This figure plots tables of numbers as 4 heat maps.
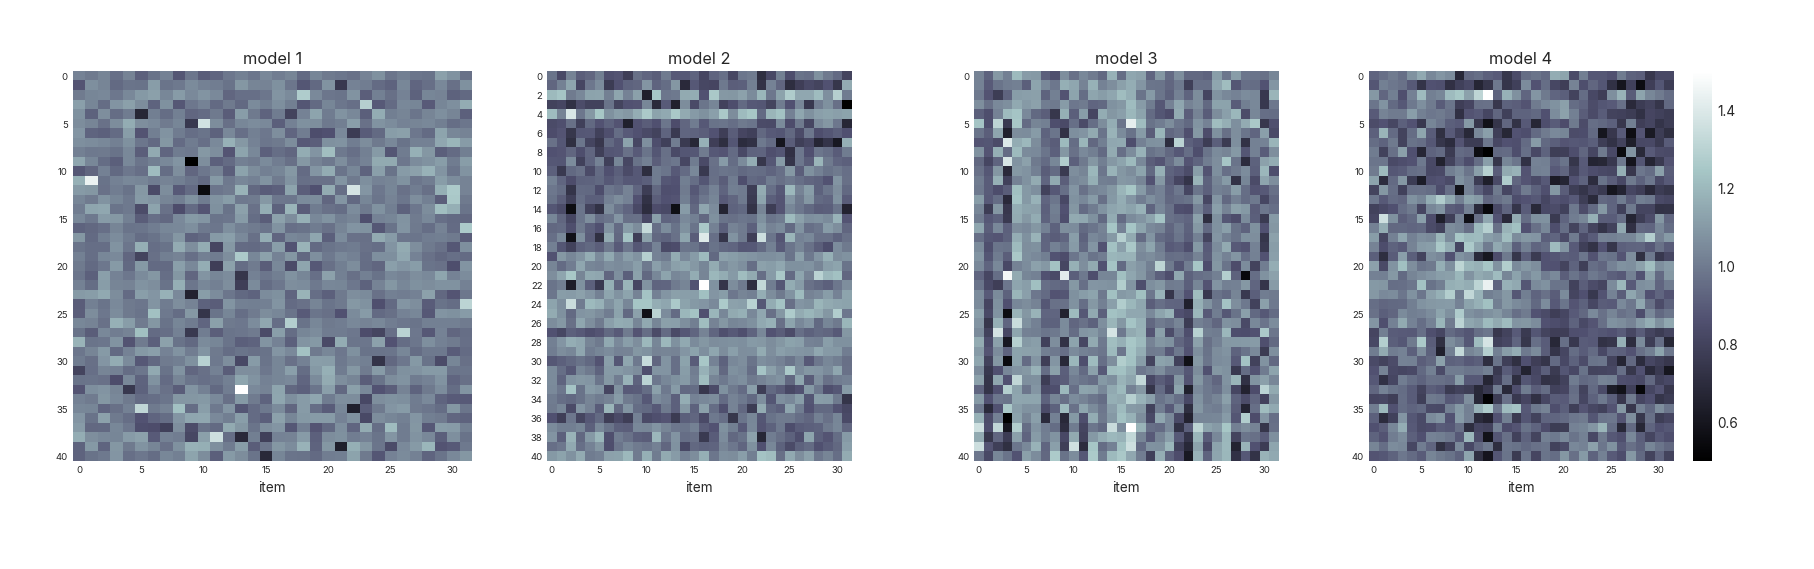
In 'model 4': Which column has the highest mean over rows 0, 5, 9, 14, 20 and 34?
10
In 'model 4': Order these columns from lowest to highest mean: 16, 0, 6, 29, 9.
29, 16, 0, 6, 9
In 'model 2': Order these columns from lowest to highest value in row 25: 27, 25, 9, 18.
18, 9, 27, 25
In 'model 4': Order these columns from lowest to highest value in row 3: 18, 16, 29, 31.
29, 16, 31, 18
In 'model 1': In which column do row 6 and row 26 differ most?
17
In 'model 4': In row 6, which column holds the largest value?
1
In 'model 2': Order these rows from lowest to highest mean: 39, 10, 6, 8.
6, 8, 10, 39
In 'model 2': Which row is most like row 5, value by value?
0
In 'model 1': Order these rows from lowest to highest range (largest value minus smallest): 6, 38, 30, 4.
6, 4, 30, 38
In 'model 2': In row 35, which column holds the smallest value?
21
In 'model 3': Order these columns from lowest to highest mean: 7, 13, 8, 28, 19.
7, 28, 8, 13, 19
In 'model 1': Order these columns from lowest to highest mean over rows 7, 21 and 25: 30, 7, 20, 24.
24, 7, 20, 30
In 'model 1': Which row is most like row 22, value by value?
21
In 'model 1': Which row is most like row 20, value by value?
18
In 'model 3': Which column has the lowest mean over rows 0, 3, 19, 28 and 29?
30
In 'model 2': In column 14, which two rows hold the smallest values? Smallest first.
1, 7
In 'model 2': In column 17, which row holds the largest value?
2
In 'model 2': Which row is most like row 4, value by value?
24
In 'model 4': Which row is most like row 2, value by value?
22
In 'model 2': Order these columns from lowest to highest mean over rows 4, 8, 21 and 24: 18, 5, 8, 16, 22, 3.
22, 3, 8, 16, 5, 18
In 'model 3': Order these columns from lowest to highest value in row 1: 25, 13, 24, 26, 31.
24, 13, 31, 25, 26
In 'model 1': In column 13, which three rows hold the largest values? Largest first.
33, 19, 12
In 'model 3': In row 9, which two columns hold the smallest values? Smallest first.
28, 1
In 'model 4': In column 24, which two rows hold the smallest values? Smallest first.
6, 9
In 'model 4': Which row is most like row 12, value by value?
4
